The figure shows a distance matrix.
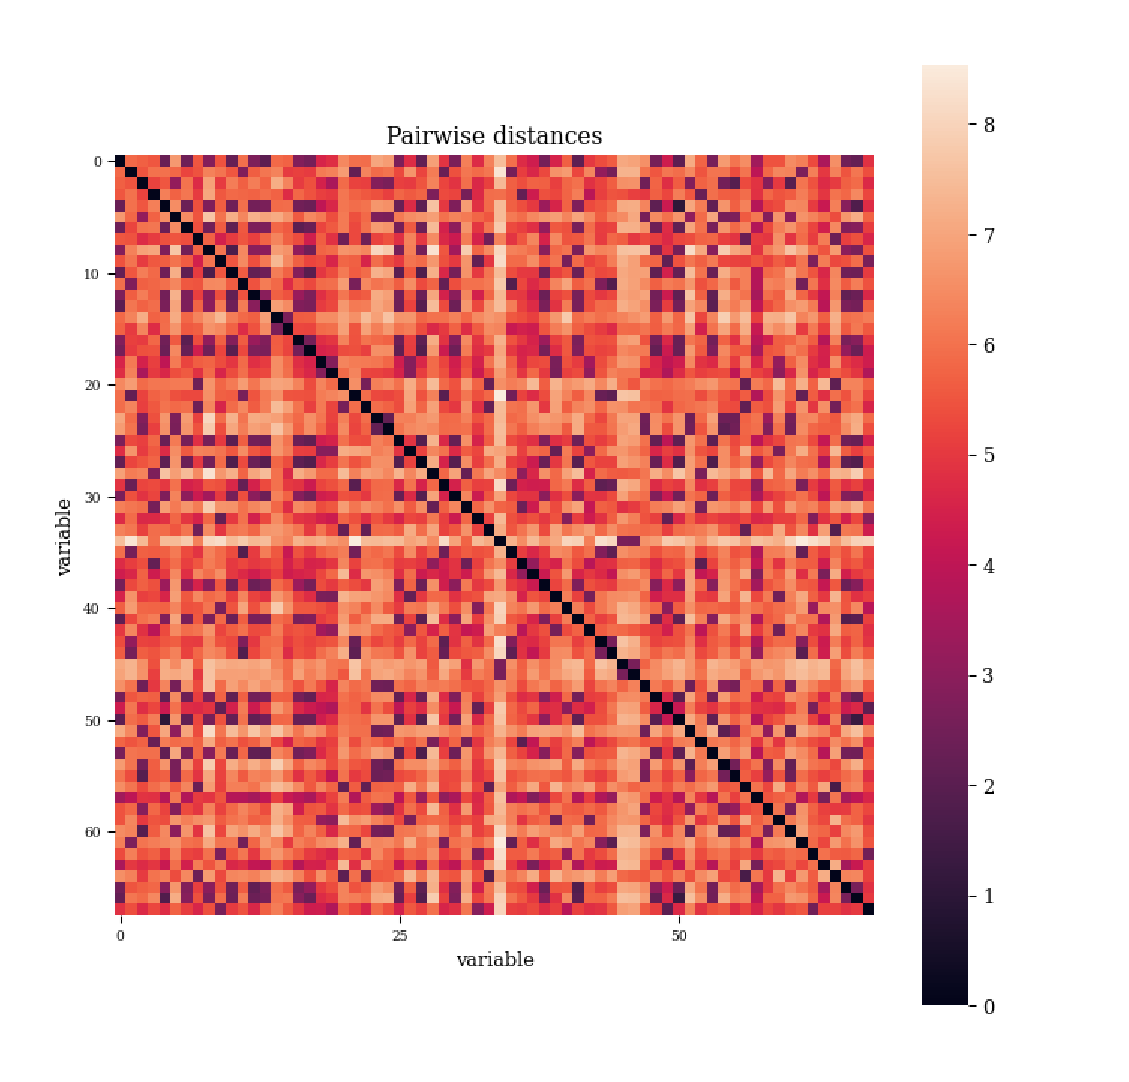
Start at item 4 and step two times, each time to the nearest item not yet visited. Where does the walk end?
66
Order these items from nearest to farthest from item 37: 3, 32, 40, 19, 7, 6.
3, 6, 32, 19, 7, 40
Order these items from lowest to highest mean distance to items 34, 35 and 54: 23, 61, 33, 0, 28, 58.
23, 58, 61, 33, 28, 0
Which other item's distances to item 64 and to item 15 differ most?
56
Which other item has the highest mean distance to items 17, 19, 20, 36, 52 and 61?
34
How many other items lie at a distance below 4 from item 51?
9
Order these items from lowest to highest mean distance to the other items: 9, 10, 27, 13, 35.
27, 10, 13, 35, 9
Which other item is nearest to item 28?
31
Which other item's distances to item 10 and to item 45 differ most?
8
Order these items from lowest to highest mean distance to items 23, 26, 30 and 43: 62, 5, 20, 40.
5, 62, 40, 20
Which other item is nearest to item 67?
49
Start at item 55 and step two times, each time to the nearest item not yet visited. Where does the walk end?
60
